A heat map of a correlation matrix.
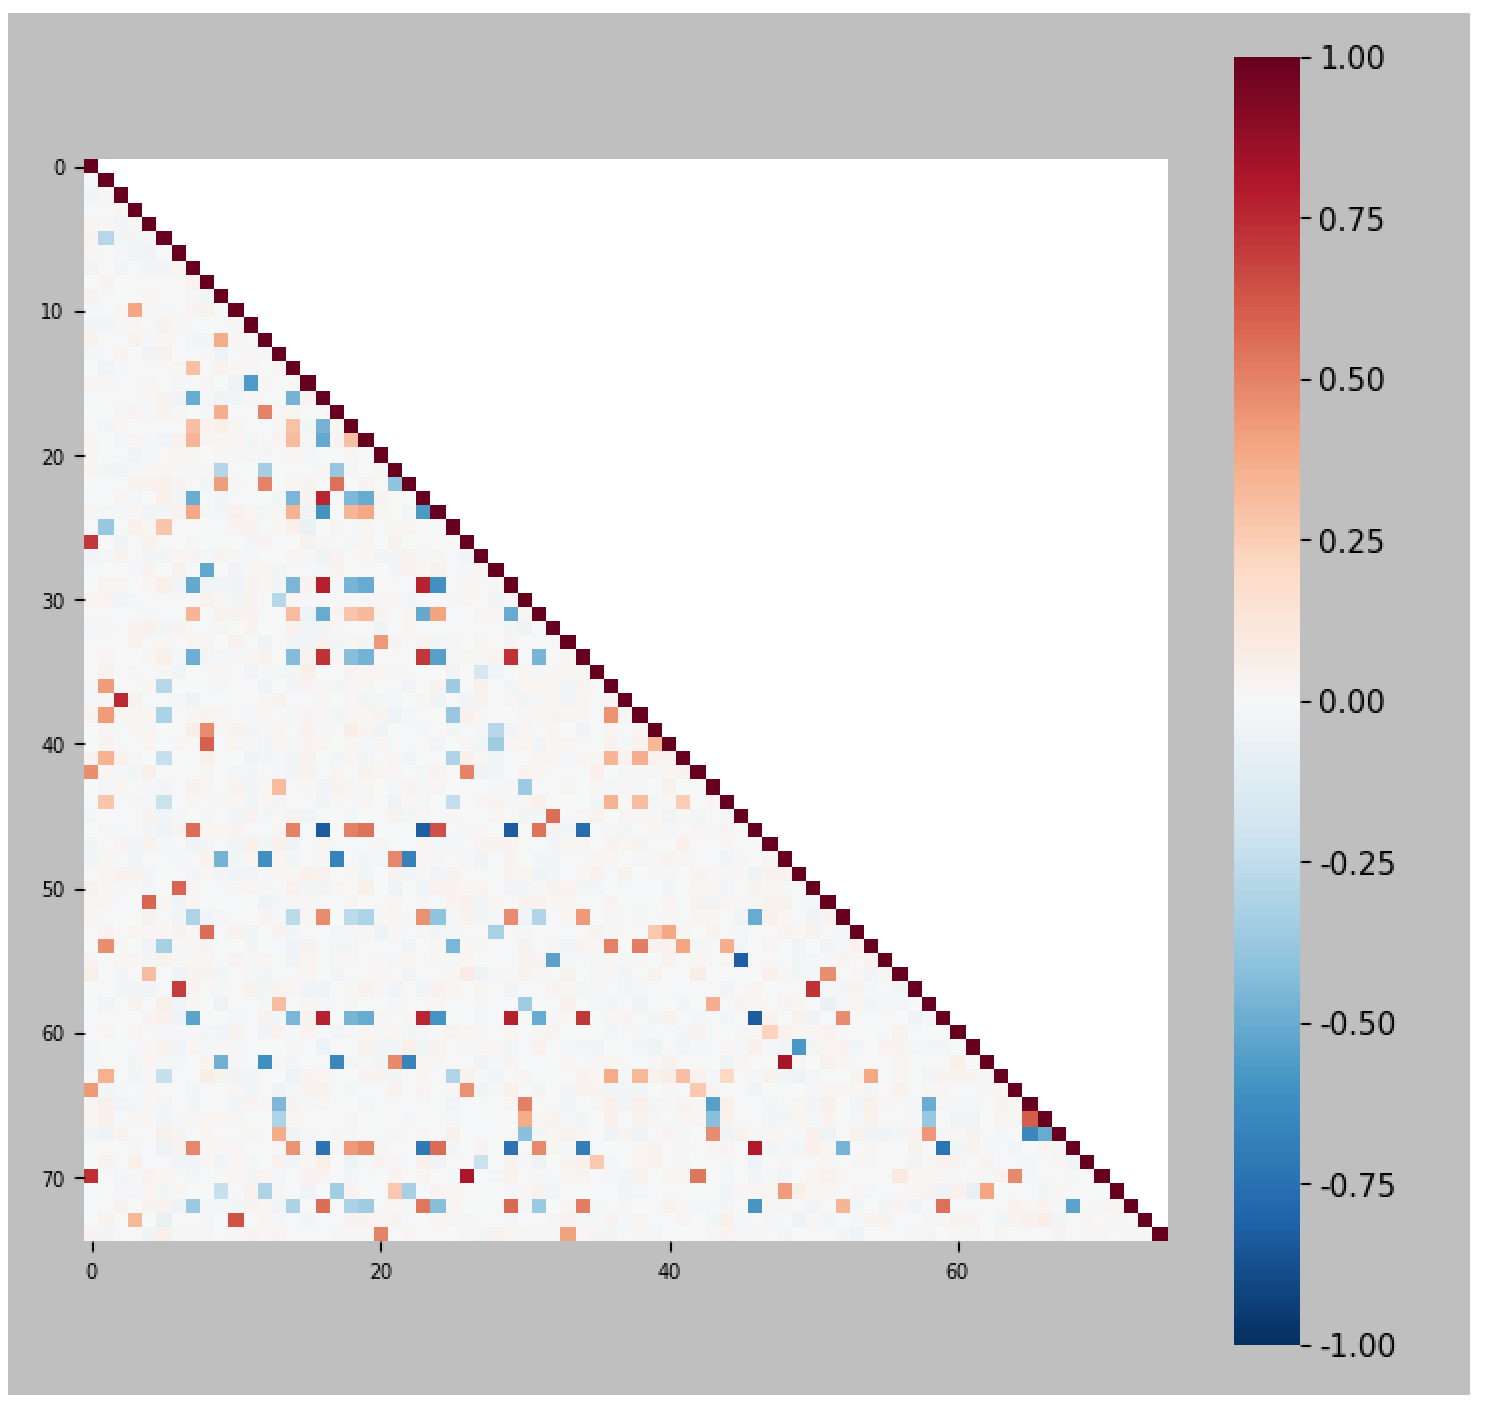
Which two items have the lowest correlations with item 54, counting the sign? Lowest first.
25, 5
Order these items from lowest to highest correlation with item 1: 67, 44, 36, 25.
25, 67, 44, 36
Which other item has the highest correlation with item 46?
68
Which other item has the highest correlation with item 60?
47
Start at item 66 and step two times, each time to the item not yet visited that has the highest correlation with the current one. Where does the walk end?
30
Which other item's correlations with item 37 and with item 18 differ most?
2
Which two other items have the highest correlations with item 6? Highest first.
57, 50
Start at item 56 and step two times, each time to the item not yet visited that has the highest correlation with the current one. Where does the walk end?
4
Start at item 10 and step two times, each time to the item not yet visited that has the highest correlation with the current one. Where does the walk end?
3
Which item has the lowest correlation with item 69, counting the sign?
27
